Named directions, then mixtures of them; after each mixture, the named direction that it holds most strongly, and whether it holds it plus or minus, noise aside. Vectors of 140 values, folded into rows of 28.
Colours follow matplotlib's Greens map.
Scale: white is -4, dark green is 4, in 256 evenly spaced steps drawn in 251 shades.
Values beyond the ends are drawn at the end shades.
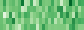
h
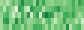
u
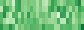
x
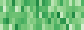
x, minus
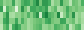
u, plus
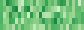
u, minus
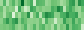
u, plus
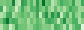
x, minus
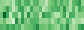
x, plus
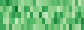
u, minus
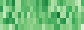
x, minus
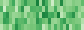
u, plus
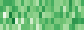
h, plus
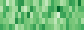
x, plus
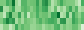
x, minus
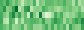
u, minus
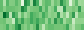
h, minus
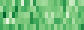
h, minus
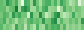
u, minus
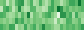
x, plus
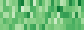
h, plus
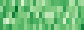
u, minus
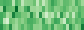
u, minus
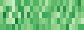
x, plus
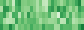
x, plus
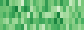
u, minus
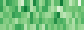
h, minus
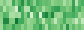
u, plus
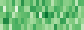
u, plus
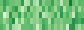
h, plus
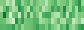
x, plus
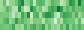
u, plus
